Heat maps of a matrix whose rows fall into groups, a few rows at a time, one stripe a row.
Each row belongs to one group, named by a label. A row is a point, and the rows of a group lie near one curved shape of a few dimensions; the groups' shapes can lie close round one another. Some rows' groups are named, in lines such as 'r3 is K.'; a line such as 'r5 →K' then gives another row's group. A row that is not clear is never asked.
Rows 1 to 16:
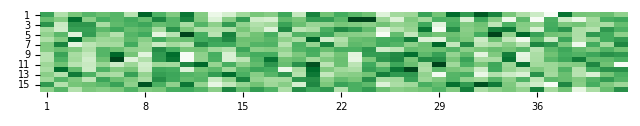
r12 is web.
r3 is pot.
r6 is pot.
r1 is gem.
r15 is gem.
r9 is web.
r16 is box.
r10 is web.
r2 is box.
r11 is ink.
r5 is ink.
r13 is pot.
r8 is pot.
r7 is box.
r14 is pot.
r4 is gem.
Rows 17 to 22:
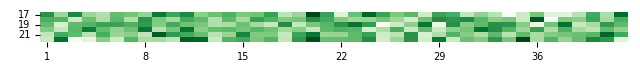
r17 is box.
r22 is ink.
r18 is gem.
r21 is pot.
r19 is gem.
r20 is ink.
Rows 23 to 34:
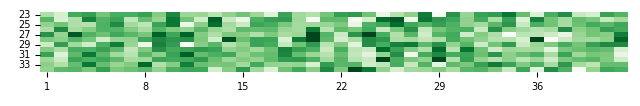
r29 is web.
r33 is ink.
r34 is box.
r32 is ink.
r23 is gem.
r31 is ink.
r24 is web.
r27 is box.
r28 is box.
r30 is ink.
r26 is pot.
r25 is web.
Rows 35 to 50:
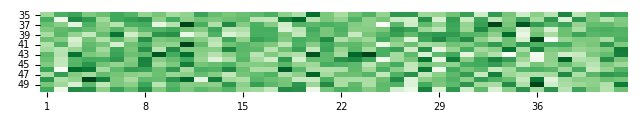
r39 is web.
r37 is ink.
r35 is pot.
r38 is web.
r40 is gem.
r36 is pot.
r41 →ink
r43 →box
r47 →pot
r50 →pot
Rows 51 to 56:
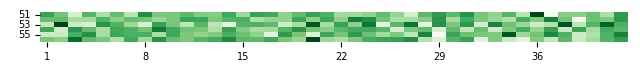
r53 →pot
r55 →gem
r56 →pot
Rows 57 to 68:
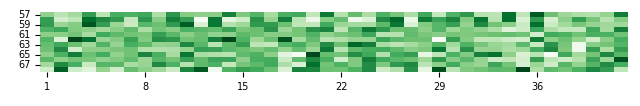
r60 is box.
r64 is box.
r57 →gem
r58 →web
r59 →web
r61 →pot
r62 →pot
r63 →box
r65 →web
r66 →box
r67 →web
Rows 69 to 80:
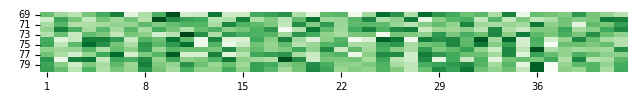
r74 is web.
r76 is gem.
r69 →web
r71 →box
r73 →ink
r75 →web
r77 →web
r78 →pot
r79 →gem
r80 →gem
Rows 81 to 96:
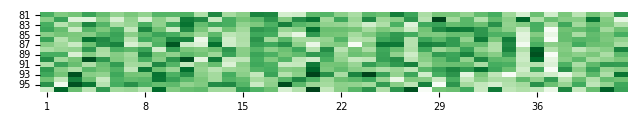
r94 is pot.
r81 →web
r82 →ink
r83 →ink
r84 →gem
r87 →web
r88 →gem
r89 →gem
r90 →web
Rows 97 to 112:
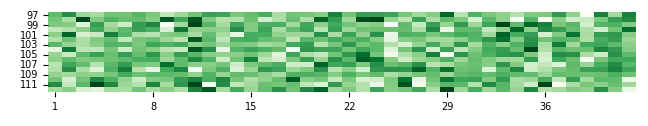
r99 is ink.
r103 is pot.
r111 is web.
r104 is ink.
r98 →box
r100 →gem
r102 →ink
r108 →web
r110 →ink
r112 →ink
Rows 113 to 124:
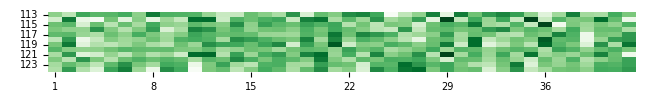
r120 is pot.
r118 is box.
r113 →gem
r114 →ink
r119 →box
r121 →ink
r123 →web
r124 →web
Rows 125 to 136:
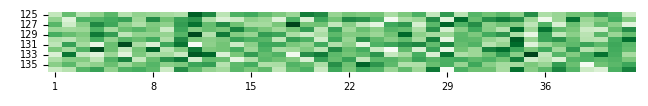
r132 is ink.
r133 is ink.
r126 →gem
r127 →ink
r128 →gem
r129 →web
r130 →gem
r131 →web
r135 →box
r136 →gem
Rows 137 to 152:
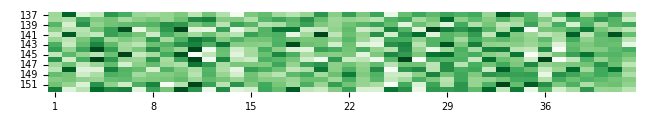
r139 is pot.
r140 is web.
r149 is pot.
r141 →pot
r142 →ink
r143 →ink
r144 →web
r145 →web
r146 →web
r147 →ink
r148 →pot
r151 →ink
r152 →web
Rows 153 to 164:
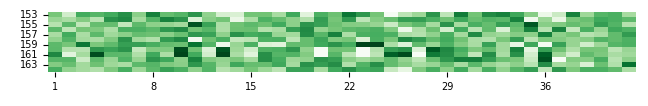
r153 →gem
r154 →web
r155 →ink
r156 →pot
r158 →web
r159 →box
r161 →web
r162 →gem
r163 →box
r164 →pot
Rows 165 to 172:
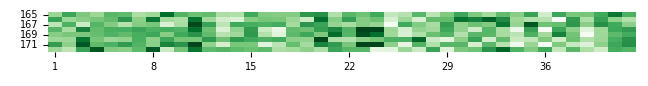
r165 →pot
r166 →gem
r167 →ink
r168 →box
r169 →box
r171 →box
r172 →ink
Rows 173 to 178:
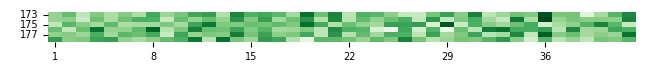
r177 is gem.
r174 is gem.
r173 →box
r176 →ink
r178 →web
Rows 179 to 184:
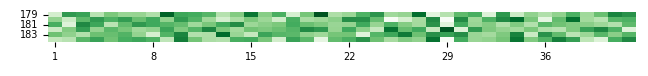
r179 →pot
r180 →gem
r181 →pot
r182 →ink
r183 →web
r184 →gem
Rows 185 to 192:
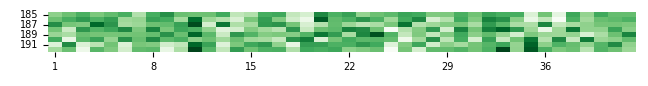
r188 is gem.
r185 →web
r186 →web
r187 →web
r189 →box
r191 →ink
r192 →ink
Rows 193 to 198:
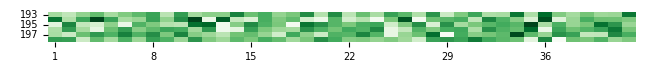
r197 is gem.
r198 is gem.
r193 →gem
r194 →web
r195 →ink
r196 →pot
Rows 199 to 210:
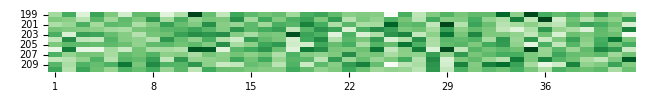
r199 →ink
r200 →gem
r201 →ink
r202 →box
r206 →ink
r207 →pot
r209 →gem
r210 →pot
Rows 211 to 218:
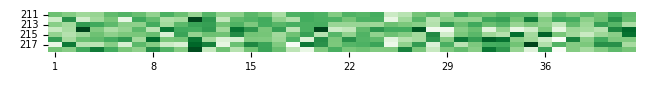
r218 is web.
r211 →pot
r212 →ink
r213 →ink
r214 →pot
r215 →gem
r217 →ink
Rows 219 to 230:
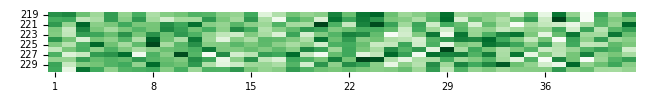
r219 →box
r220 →box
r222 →pot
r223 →gem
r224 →gem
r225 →ink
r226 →ink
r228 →box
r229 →gem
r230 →pot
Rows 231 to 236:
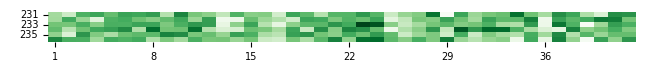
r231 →gem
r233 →box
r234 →gem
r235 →pot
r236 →box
